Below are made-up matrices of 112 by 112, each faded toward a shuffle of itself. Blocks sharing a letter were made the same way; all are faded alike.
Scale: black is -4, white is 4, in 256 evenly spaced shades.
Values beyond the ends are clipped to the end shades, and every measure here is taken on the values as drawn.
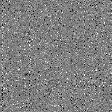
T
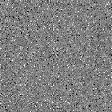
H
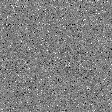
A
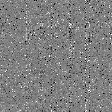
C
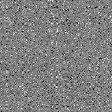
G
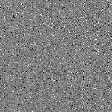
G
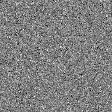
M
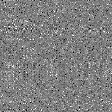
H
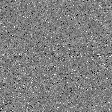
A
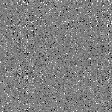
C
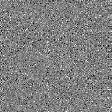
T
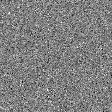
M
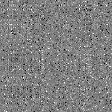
G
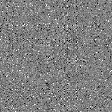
T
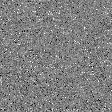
A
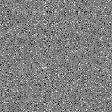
G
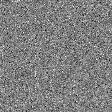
M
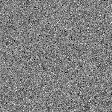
M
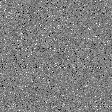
A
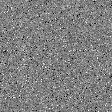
A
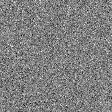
M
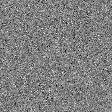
M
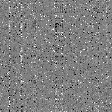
C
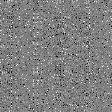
C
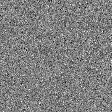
M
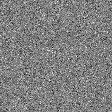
M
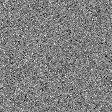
M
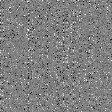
C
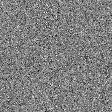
M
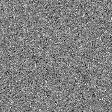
M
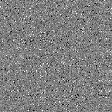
H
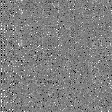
C
